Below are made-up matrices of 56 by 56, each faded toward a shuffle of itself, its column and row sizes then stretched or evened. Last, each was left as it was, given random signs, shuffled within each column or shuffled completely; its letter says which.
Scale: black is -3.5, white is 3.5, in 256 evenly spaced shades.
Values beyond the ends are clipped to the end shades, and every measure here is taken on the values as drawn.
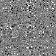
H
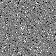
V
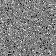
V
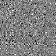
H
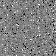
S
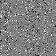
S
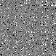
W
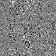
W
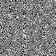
S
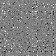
H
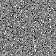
S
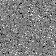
V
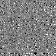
W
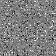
W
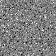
V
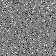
V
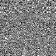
H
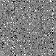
W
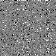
W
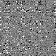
H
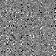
H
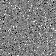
V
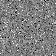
V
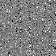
S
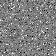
V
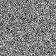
V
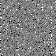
S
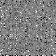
H
